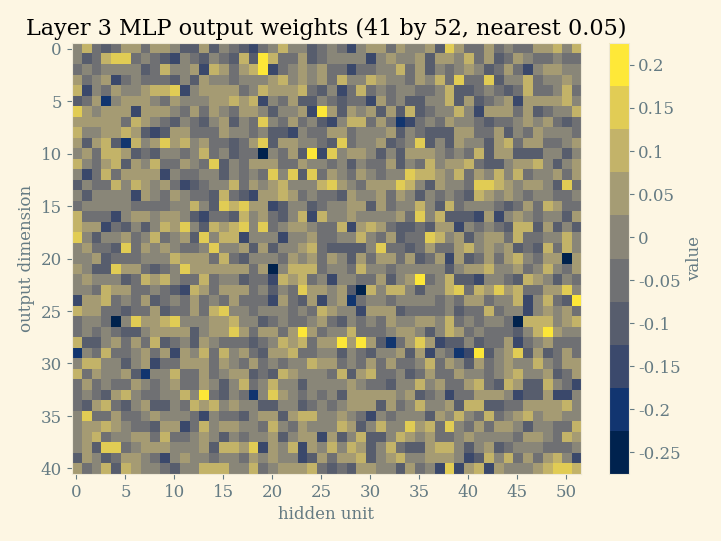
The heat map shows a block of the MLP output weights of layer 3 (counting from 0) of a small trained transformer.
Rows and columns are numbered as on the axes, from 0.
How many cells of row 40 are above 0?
24
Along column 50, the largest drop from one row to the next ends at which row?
20
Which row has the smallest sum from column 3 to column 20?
0
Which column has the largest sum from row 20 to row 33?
48
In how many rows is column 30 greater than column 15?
16
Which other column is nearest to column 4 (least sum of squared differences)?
26
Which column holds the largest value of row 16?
35
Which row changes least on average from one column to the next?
8
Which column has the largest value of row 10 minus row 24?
28
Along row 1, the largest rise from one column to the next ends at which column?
19
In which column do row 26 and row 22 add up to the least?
45
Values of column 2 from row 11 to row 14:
-0.05 -0.05 -0.05 0
